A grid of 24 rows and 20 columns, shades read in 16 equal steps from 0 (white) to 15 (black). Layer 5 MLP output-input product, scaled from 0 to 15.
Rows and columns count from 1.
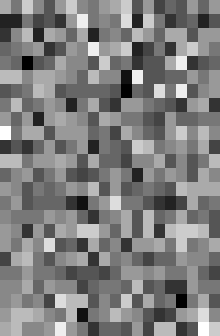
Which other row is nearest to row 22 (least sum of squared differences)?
1
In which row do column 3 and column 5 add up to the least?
18
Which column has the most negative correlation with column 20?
12
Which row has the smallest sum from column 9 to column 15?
4
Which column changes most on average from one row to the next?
9
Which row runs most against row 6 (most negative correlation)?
2
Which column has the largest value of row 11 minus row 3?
3
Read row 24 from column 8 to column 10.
8 12 9
